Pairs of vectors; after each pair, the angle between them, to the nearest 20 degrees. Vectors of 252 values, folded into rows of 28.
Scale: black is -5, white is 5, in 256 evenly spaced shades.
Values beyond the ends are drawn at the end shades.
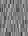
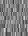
40 degrees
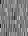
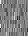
160 degrees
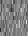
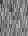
40 degrees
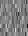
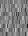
20 degrees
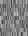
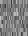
20 degrees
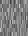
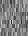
40 degrees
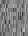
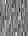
120 degrees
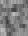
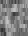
160 degrees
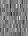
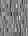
20 degrees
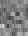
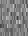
120 degrees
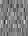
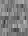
60 degrees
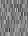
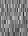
140 degrees
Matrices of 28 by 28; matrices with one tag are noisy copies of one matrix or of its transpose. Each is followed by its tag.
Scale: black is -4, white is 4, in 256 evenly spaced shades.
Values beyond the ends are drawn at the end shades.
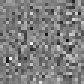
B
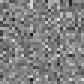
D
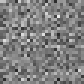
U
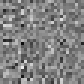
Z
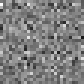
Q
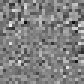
Z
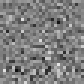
B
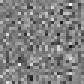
B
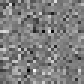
D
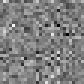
Q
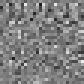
Z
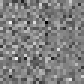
U
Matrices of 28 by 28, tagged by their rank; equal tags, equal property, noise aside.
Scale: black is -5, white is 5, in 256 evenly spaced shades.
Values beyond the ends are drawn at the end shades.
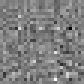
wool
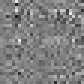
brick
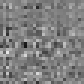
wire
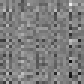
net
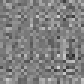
wire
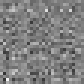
brick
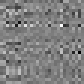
wire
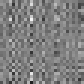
net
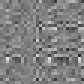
net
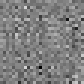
brick
